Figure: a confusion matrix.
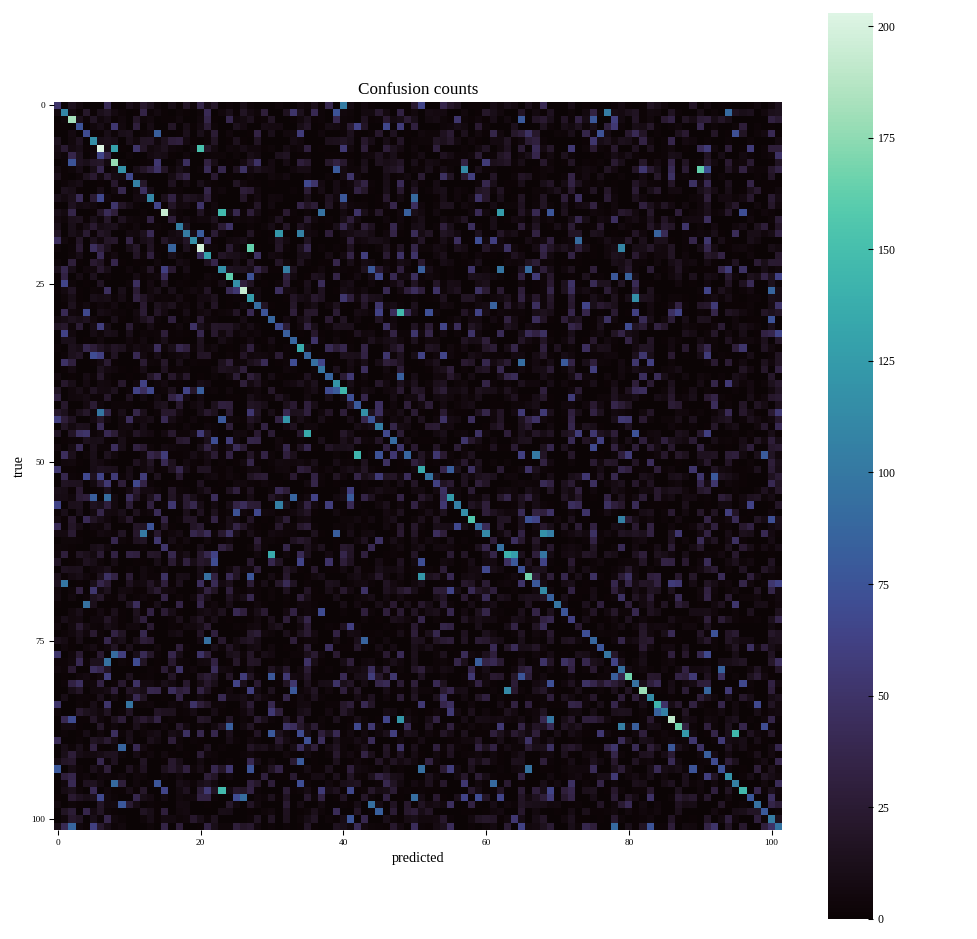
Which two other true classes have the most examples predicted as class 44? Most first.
98, 23
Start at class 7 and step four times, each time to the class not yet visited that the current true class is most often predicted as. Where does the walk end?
81
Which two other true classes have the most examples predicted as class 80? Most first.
24, 31
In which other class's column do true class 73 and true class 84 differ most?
10
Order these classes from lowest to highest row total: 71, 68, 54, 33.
33, 54, 71, 68
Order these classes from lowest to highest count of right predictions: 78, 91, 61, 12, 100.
61, 12, 78, 91, 100
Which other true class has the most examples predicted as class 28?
57
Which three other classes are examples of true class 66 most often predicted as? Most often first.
51, 21, 27
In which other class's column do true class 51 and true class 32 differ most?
55
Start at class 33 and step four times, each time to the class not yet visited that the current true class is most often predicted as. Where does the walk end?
68
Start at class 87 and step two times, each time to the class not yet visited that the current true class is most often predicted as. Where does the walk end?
93
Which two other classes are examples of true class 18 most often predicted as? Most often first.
31, 34
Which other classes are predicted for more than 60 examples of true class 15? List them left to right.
23, 37, 49, 62, 69, 96
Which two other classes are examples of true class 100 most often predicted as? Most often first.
41, 64
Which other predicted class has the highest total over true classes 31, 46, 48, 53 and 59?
35
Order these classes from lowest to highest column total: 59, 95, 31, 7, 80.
31, 95, 80, 59, 7
